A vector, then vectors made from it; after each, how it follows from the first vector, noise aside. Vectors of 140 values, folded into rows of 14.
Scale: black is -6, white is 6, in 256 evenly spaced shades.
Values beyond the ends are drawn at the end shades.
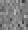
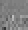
reversed, partly zeroed.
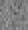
wrapped around, shrunk.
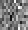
wrapped around, negated, scaled up.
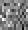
wrapped around, negated, scaled up.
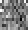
wrapped around, negated, scaled up.
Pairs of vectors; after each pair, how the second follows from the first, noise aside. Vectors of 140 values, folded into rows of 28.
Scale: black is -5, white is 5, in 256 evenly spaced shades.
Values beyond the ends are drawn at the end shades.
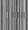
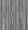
reversed, shrunk.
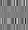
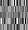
scaled up.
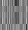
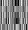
scaled up.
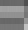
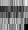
negated, scaled up.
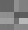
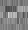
wrapped around, partly zeroed.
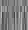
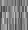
negated.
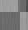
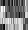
wrapped around, scaled up.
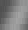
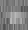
wrapped around, negated, partly zeroed.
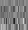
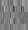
reversed, shrunk.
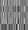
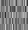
wrapped around.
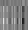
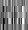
negated, scaled up.
